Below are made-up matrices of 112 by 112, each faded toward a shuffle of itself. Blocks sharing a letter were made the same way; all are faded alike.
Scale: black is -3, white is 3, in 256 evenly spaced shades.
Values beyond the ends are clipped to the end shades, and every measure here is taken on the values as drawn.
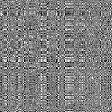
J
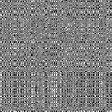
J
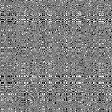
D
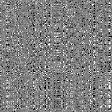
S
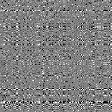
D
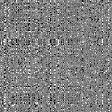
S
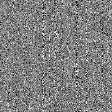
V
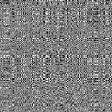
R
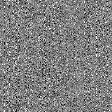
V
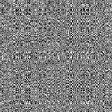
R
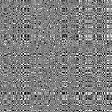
J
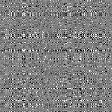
D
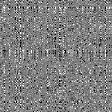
S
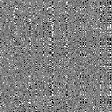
S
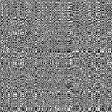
R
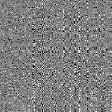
S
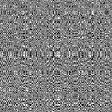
R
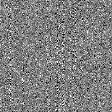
V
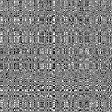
J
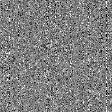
V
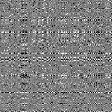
D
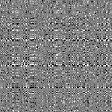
D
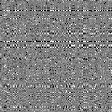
D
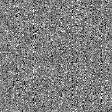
V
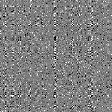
S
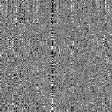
S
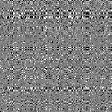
D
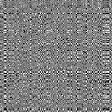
J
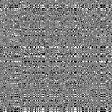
D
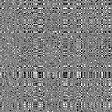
J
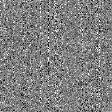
V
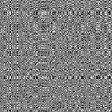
J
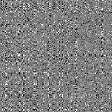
S
